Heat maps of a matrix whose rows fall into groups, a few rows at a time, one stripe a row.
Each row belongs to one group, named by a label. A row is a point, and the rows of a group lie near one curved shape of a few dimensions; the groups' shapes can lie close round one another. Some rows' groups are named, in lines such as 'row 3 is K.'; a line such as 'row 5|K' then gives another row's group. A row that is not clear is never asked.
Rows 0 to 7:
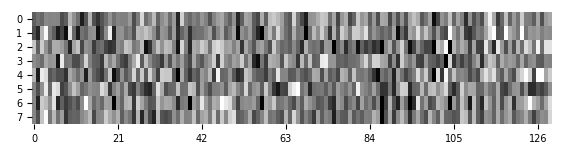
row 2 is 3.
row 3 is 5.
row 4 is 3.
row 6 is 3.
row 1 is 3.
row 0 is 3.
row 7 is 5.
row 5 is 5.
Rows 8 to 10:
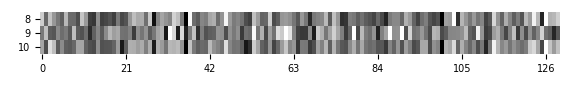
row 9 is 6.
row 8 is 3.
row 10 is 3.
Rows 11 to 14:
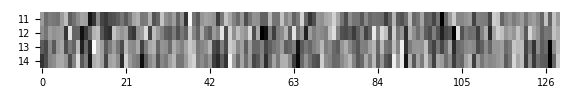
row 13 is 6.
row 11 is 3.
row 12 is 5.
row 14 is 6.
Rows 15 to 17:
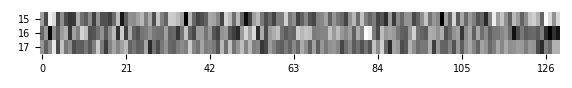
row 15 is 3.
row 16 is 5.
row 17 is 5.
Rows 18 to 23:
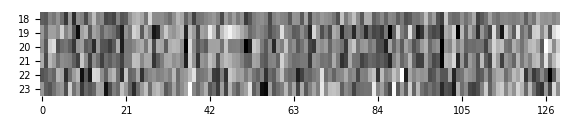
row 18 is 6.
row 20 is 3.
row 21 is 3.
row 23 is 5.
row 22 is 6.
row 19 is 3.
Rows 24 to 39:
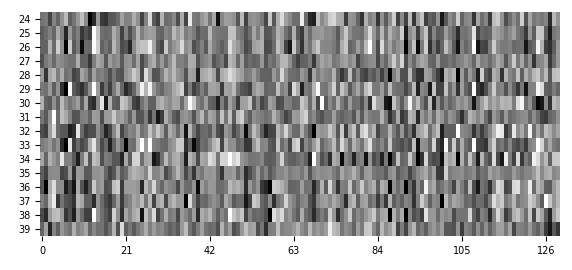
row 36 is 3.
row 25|6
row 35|6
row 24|3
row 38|3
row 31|5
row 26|6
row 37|3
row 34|3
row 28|3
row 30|5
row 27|6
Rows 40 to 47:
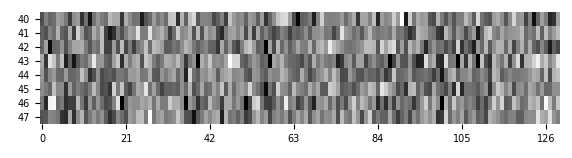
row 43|3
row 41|6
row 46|3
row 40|6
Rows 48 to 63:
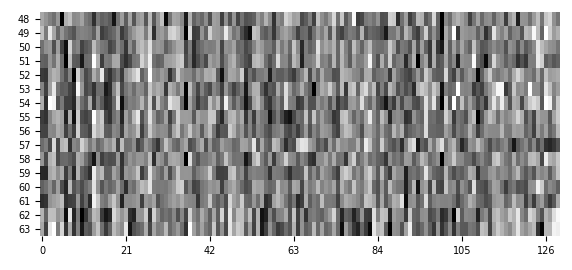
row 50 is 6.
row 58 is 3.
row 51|6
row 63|5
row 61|6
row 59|6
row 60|6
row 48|6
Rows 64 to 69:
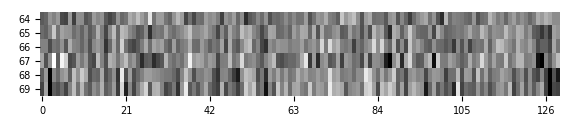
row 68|5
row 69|5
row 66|5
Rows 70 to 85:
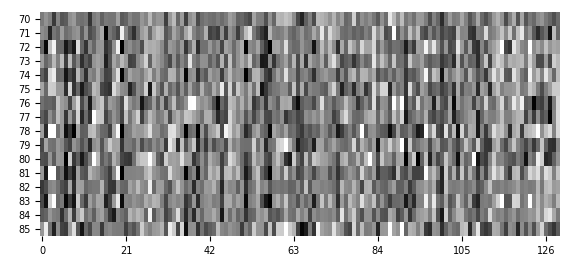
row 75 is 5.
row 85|6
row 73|5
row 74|3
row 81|3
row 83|3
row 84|6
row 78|3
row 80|6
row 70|6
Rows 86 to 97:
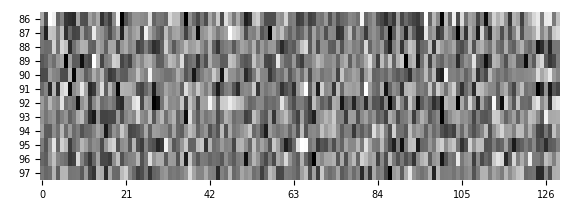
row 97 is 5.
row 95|5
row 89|6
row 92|3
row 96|3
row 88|5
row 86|3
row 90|6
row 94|5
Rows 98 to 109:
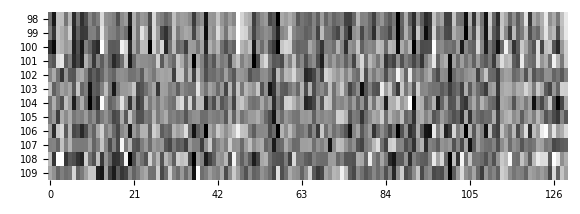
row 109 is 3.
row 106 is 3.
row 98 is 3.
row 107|5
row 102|6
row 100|3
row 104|6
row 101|3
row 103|5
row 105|5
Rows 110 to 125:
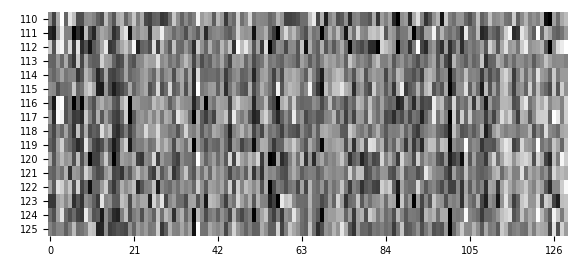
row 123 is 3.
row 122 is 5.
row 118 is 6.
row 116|3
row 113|6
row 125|3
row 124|3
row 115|3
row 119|3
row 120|5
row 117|3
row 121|6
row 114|3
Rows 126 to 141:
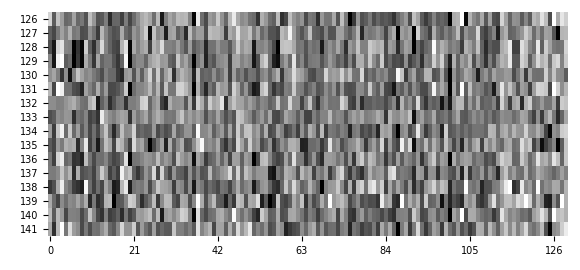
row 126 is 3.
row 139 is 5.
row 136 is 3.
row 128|3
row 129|3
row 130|6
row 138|3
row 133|6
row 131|3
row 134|5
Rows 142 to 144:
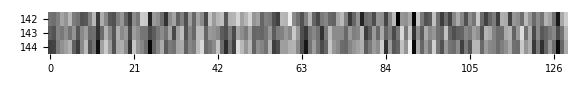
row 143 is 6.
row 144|6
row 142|3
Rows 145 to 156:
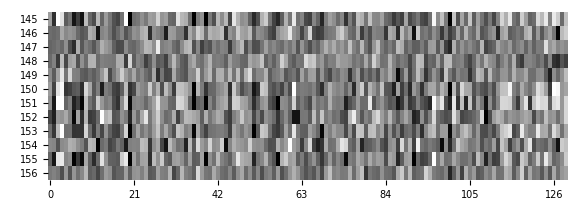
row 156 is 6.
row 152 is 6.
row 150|3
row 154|3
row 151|3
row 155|3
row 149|5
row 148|5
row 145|3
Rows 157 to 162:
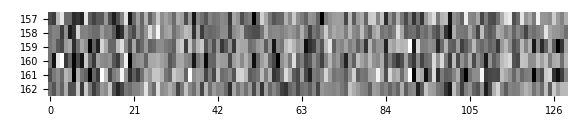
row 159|6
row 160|3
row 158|6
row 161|6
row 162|6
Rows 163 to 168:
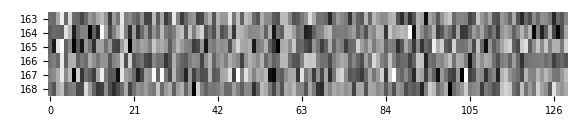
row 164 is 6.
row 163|5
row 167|5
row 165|3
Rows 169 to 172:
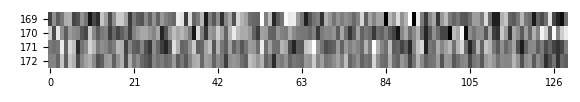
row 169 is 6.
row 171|5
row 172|5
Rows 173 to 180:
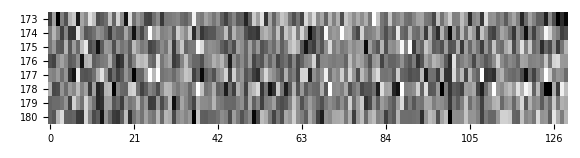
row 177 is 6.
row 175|6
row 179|6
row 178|5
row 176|6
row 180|3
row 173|5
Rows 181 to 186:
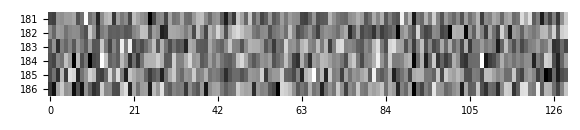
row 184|6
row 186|3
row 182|3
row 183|5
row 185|5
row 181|6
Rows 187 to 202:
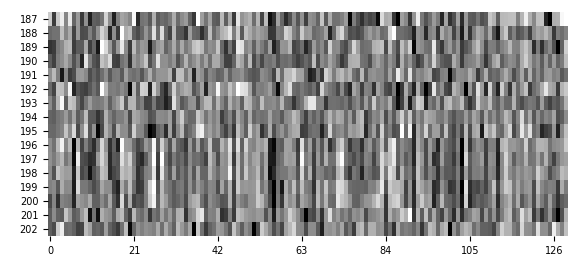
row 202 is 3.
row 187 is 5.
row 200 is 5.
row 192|3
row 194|6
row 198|5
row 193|5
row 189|6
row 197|5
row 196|5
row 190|6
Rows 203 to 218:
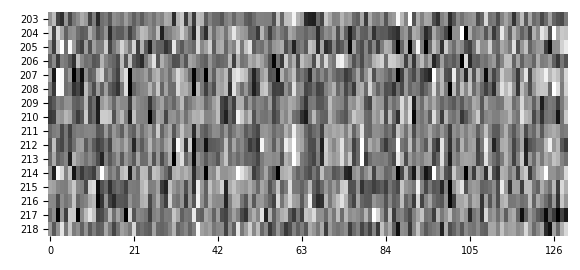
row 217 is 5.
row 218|5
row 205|5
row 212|6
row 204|3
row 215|3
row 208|3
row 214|3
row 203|6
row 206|5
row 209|6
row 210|6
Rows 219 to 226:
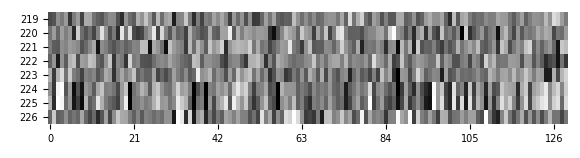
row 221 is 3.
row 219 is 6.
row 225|3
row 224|3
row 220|5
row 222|5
